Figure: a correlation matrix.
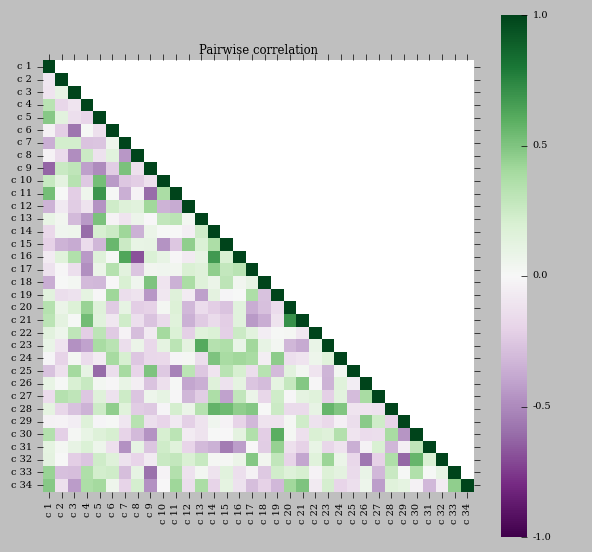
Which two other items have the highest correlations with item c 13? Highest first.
c 23, c 5
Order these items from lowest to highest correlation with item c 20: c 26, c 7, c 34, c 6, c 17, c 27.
c 17, c 6, c 27, c 7, c 26, c 34
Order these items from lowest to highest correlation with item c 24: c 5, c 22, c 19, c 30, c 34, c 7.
c 34, c 5, c 22, c 7, c 30, c 19
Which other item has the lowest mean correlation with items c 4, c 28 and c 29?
c 9
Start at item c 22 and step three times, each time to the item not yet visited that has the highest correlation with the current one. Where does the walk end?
c 11
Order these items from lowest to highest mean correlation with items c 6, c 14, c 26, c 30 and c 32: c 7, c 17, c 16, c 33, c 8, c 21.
c 8, c 21, c 7, c 33, c 16, c 17
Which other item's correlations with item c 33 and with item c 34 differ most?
c 19
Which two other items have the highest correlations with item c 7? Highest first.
c 16, c 9
